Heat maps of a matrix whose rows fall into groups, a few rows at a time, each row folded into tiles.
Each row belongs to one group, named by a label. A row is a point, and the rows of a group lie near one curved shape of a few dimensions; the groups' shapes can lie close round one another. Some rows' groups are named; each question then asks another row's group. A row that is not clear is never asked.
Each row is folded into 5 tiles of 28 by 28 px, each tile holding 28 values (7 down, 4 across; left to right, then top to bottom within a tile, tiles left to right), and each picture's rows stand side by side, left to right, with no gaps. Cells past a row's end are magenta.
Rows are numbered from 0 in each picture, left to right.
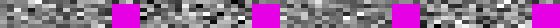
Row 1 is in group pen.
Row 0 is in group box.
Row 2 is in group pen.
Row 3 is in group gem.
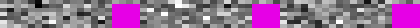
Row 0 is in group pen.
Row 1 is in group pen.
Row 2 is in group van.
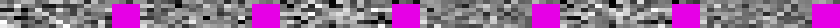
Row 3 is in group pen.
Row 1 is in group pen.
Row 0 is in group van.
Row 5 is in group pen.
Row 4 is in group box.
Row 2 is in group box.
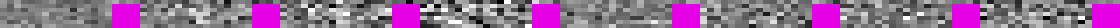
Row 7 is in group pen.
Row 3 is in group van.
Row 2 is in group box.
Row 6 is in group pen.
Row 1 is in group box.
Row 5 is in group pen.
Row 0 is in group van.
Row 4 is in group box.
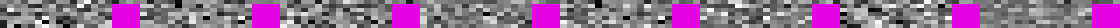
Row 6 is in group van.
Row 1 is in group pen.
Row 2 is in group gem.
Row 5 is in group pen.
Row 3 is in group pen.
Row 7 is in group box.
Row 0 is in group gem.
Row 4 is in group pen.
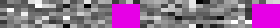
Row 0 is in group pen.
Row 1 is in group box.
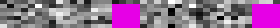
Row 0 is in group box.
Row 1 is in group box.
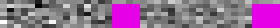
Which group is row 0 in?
pen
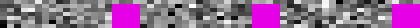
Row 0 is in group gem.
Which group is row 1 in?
box
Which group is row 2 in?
van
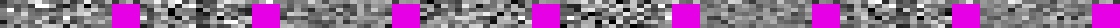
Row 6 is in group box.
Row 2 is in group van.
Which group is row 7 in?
box
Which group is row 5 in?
box
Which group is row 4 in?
gem
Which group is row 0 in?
pen
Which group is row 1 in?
box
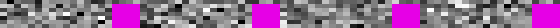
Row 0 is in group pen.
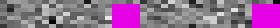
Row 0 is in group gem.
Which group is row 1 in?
box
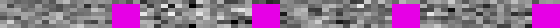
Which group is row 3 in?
van
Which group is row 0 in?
gem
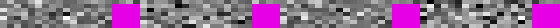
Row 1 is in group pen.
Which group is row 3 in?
pen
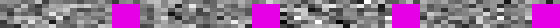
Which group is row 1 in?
box
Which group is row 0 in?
gem
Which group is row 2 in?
van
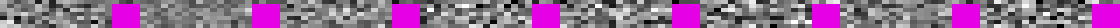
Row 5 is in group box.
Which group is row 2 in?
box
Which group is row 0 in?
gem
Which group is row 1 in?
box
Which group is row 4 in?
box
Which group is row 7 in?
van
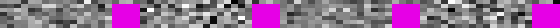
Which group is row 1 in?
pen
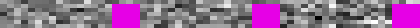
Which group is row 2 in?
box
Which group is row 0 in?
van
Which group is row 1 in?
van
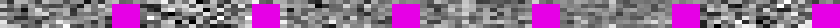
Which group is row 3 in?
van
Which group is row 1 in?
gem
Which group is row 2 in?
pen
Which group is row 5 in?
gem
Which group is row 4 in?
box
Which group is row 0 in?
van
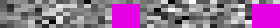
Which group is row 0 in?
gem
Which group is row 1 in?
box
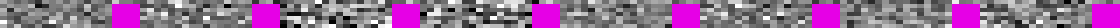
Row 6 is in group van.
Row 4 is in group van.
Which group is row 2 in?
gem
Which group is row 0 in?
pen
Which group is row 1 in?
pen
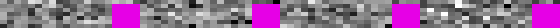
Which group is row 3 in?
pen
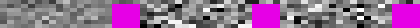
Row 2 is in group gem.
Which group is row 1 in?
gem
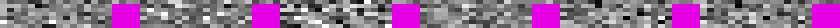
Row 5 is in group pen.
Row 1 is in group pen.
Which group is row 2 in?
van
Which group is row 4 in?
pen
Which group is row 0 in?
pen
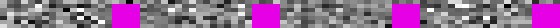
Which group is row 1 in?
box
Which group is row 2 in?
van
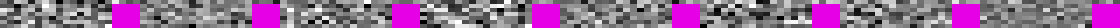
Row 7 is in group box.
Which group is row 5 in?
box
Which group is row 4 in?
gem
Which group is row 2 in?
gem
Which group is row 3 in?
van
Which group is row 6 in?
box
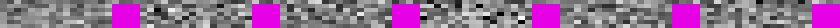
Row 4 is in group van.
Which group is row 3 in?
pen
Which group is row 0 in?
van
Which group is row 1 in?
box
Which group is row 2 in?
box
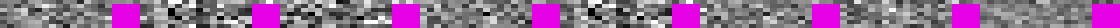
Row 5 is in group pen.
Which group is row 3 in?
pen
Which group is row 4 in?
box
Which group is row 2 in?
box
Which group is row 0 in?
van
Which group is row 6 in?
van
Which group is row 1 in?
box
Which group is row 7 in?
gem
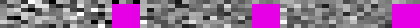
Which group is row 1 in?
pen
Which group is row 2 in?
pen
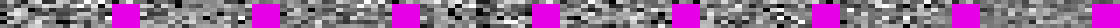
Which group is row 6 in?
pen
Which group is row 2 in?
van
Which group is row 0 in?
van
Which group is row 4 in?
box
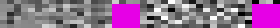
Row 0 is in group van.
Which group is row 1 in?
box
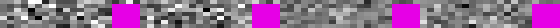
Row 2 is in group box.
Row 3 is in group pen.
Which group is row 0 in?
box
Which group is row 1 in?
gem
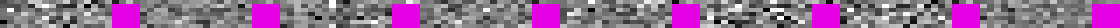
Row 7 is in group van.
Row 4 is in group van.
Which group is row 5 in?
gem
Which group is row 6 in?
pen
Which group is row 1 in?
van
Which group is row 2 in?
box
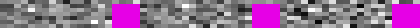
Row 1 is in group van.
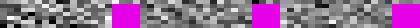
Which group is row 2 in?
pen
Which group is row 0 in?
gem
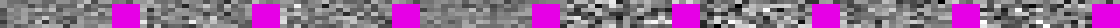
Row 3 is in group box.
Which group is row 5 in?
gem
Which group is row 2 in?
pen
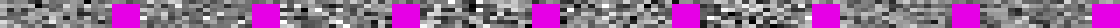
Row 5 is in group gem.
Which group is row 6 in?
gem
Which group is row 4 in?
pen
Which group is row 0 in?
pen
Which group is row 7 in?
van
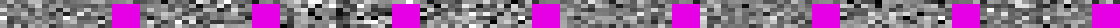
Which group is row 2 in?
box
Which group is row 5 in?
pen
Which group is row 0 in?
pen
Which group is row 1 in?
gem
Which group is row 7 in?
pen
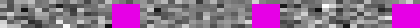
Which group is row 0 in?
van
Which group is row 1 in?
box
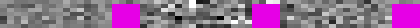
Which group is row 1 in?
box
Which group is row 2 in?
gem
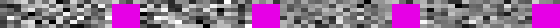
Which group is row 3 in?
pen
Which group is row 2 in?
gem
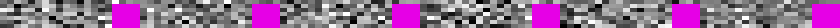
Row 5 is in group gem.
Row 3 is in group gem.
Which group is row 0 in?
van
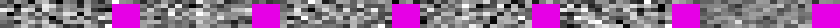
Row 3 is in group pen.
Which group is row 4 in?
van
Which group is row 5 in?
gem
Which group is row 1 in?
box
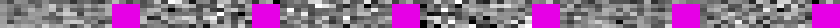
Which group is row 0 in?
van
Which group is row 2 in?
pen
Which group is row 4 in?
van
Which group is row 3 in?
gem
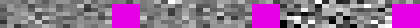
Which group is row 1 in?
box
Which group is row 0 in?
gem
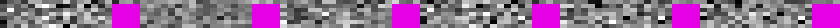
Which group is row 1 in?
box
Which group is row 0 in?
pen
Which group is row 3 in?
pen
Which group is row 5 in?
pen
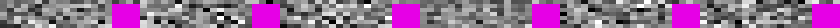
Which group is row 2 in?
gem
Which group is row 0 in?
gem
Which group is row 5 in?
van
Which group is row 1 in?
gem
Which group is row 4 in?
van
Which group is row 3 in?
van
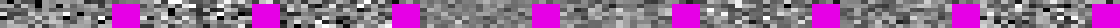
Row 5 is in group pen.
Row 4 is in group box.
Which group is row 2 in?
gem
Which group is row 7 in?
gem
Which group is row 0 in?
pen
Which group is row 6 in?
van
